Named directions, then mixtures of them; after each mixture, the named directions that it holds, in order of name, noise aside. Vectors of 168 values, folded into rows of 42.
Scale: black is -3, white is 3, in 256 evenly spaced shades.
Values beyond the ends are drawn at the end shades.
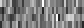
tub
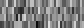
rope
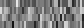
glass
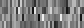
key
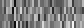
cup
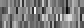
key, tub.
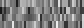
glass.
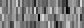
glass, key.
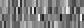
key.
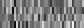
cup.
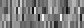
key.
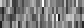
tub.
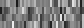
glass.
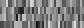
rope.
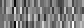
cup.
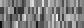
rope, tub.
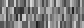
rope.
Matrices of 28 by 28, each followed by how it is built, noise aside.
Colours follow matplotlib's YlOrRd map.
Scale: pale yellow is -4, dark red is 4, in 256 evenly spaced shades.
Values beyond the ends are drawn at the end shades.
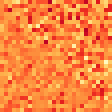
upper triangular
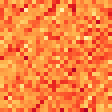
Hankel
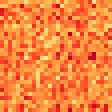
blocks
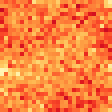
smooth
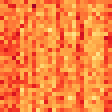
blocks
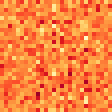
uneven columns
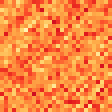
Hankel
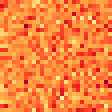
repeating rows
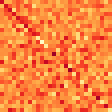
diagonal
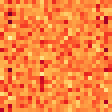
uneven columns
